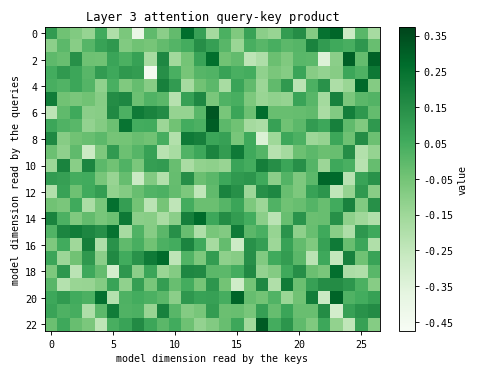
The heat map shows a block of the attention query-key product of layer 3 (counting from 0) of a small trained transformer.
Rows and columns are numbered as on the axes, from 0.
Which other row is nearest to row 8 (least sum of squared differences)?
5
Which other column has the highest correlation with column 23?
11
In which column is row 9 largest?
15
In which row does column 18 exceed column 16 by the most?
12
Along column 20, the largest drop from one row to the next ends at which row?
4
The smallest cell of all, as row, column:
3, 8
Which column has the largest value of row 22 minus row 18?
17
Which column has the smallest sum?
10
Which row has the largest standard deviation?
0
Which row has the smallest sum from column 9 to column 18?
13
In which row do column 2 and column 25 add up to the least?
18
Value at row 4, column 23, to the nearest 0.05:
-0.2
